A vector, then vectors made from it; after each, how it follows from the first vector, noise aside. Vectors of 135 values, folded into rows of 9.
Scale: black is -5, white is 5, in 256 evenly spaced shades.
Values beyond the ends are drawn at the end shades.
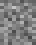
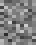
reversed, negated.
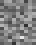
reversed.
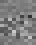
negated, partly zeroed.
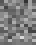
reversed.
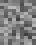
copied.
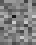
reversed.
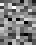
scaled up.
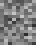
sign-scrambled.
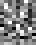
reversed, negated, scaled up.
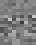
negated, partly zeroed.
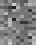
sign-scrambled.
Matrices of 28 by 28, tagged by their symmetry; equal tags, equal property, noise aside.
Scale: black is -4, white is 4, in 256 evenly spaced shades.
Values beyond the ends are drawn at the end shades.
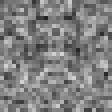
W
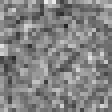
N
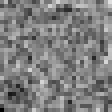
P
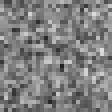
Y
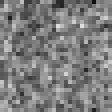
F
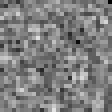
P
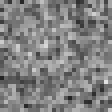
N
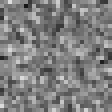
Y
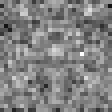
W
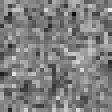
Y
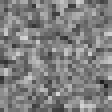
Y
